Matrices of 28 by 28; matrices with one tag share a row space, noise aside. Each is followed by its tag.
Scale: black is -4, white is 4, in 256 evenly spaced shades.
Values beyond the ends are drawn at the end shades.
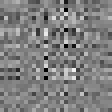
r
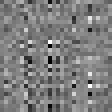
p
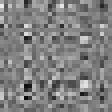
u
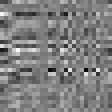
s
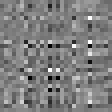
p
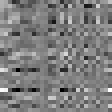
s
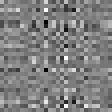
r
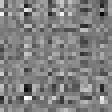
u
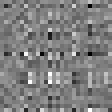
p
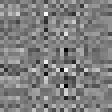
r
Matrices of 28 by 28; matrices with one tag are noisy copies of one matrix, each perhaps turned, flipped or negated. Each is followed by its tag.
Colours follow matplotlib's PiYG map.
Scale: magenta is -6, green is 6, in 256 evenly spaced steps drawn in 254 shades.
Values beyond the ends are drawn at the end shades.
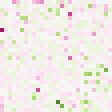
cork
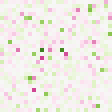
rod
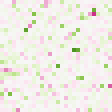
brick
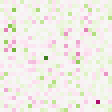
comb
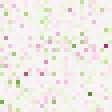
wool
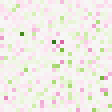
rod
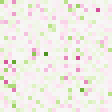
comb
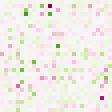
comb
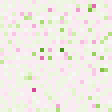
rod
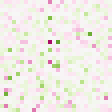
rod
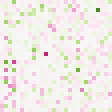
comb
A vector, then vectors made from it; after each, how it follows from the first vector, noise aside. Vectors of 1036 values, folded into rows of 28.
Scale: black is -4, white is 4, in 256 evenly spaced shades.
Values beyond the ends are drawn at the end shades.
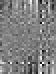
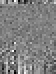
reversed, partly zeroed.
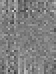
reversed, shrunk.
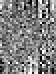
negated, scaled up.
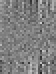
negated, shrunk.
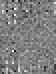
reversed, partly zeroed.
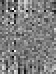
reversed, negated.
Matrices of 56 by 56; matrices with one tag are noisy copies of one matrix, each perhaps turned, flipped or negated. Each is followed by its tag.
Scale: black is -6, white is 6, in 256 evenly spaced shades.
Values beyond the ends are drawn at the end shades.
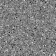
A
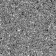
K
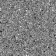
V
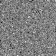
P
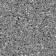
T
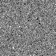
T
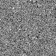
T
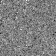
V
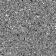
V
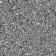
A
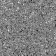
K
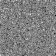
P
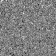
A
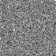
P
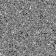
A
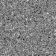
T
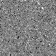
T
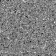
P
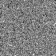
P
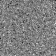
P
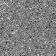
K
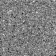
P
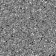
A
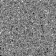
P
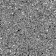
K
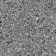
T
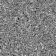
T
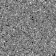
A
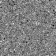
A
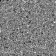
P
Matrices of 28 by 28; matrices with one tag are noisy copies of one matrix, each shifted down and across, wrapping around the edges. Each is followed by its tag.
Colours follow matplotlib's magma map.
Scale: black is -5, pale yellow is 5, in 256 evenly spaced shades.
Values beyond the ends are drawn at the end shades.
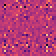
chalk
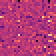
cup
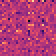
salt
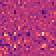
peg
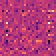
salt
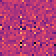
chalk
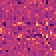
peg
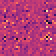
chalk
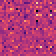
salt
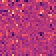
peg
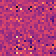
chalk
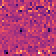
peg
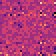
chalk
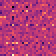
salt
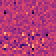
peg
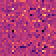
cup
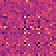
chalk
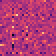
salt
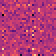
cup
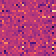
cup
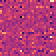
cup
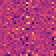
cup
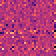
chalk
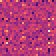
salt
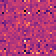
chalk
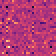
cup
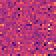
cup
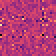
chalk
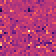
peg
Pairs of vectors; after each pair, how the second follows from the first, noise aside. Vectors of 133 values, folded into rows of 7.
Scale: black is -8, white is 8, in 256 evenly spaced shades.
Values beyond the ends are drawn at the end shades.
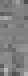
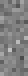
shuffled.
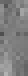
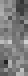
reversed, negated, scaled up.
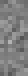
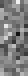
reversed, negated, scaled up.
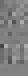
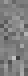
wrapped around, negated.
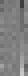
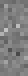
shuffled.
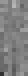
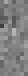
wrapped around.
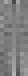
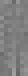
shrunk.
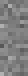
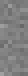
shrunk.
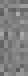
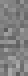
wrapped around.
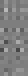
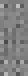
wrapped around, negated.
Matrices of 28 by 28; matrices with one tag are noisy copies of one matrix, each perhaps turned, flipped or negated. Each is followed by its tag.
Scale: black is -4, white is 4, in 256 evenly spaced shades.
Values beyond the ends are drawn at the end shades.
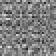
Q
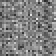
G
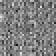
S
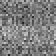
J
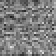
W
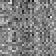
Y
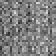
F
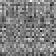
G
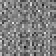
S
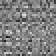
Q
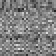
Y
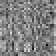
W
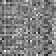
G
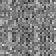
Y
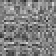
W
